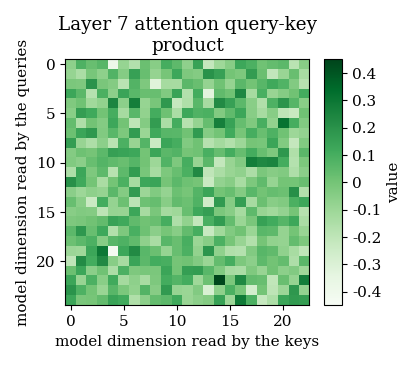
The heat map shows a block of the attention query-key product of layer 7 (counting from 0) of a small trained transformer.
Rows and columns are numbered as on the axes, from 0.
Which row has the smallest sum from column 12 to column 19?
23
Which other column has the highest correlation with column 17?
13
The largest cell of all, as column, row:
14, 22
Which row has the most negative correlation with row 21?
6
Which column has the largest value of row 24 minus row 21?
16
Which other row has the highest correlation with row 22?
24
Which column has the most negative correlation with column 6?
0
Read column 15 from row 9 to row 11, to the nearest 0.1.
0.1 -0.1 -0.1
